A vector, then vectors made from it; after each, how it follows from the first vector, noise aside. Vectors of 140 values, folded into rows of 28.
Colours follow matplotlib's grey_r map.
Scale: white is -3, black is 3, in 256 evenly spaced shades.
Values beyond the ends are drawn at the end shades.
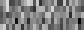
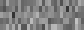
reversed, shrunk.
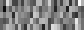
reversed.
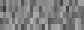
reversed, shrunk.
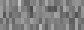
wrapped around, negated, shrunk.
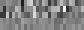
wrapped around, partly zeroed.
